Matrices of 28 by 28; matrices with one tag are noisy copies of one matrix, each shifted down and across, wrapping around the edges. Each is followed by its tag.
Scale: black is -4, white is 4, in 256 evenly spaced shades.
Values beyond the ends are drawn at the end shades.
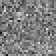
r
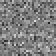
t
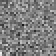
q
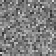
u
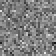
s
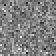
u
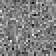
u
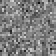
r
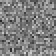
t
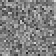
q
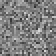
t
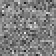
t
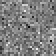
r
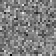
r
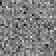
t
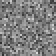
r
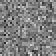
s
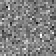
q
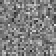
s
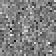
u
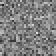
t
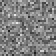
t
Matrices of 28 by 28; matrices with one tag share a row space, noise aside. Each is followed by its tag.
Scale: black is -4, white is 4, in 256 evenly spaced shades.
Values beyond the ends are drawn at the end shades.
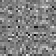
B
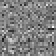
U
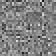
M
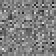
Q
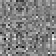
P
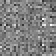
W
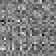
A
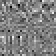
A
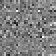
W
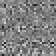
A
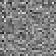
A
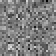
B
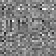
A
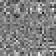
W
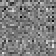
U
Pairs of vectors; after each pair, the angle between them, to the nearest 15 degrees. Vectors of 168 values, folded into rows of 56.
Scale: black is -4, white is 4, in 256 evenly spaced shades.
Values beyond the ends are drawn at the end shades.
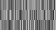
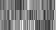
45 degrees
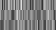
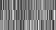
120 degrees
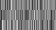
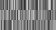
90 degrees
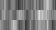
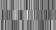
120 degrees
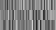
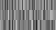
30 degrees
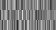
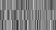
45 degrees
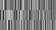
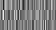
135 degrees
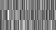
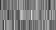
120 degrees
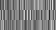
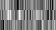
135 degrees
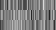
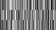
90 degrees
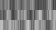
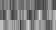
15 degrees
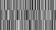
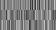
30 degrees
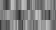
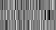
75 degrees
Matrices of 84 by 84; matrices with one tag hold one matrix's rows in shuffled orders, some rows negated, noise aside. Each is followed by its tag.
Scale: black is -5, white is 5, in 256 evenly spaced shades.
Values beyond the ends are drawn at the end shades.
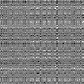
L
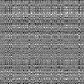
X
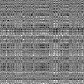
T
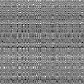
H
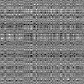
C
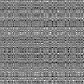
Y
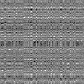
C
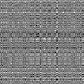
L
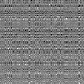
X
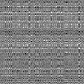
X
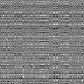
T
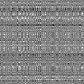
H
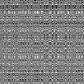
Y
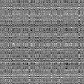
X
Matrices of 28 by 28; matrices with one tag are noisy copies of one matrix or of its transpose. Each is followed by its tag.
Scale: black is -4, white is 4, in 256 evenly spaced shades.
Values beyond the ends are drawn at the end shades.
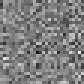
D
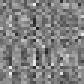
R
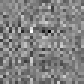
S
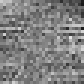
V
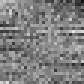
V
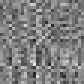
R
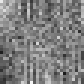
V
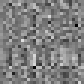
R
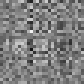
S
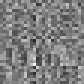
R
